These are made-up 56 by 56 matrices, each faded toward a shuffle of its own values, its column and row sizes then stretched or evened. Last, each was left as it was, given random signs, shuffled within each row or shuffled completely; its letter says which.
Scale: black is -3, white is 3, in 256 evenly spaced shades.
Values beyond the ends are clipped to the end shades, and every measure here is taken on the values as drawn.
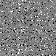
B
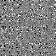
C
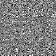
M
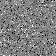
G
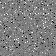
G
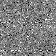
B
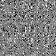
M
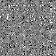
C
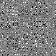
M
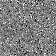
G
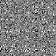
M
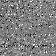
B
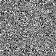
B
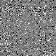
C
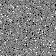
G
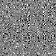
M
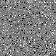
C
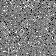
G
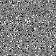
C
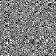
M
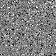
B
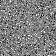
G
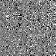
M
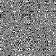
M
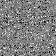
B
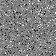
G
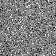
G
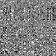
M
